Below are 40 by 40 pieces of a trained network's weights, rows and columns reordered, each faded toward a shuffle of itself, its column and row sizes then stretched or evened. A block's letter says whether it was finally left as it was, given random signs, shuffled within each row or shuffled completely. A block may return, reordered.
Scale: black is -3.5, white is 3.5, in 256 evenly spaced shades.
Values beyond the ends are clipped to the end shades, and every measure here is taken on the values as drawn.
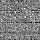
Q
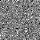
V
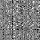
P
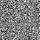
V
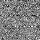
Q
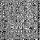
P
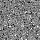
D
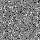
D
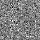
V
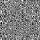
P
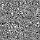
V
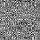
P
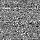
Q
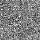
V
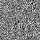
V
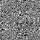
V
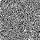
D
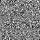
Q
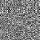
P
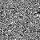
Q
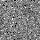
D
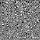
P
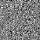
V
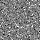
D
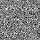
Q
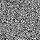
Q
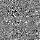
V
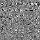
V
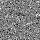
D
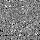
Q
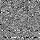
Q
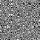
P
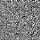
V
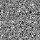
V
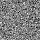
D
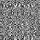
P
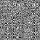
P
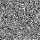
Q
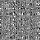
P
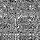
P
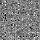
V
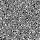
D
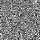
V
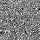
Q
